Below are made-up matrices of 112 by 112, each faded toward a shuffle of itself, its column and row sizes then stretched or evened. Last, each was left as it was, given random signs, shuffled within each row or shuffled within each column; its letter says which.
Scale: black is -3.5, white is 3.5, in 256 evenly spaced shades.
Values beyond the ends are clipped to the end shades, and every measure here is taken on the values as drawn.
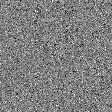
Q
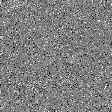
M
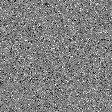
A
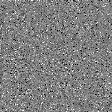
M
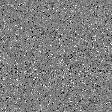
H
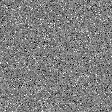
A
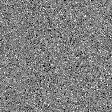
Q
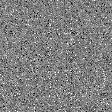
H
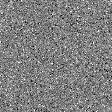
Q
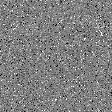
H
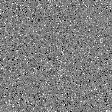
H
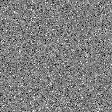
M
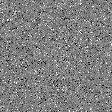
H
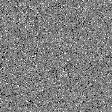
M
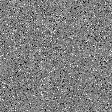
Q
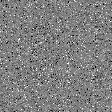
M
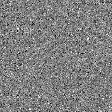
M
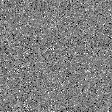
H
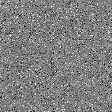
H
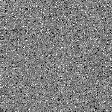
M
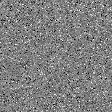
A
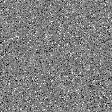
M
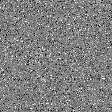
A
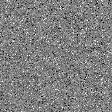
H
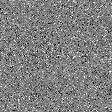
A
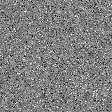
A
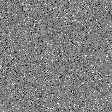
Q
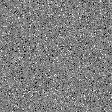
H
